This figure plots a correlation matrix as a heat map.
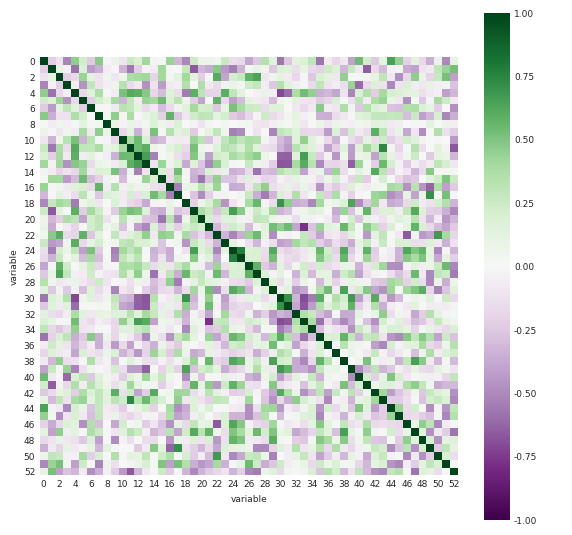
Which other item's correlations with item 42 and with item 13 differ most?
30
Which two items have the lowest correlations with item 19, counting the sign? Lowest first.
1, 52
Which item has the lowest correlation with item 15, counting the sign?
20
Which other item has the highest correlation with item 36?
29
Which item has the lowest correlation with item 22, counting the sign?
46
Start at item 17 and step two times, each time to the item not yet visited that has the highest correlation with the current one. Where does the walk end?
14
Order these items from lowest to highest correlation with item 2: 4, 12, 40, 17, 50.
4, 40, 17, 50, 12
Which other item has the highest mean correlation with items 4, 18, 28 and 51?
27
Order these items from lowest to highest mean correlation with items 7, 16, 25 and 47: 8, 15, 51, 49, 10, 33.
49, 51, 15, 33, 8, 10
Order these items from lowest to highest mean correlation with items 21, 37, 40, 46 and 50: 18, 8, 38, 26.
26, 18, 8, 38
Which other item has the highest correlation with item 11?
43
